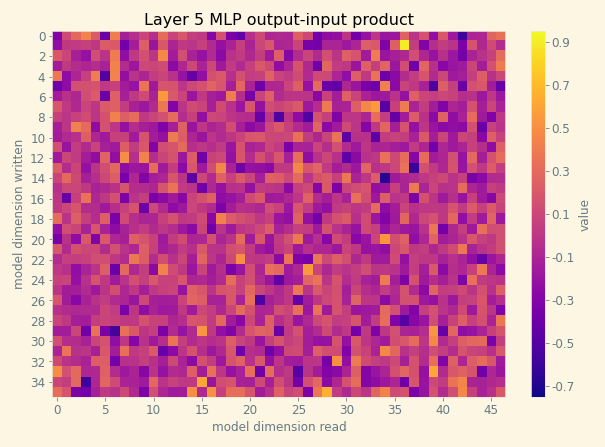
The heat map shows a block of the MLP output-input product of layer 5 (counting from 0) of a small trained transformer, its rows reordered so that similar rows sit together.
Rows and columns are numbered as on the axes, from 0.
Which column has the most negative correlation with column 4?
5
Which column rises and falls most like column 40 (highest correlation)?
6
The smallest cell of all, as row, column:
14, 34
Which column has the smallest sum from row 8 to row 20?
37
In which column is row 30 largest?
39
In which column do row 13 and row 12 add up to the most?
25
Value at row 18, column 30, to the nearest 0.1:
0.2
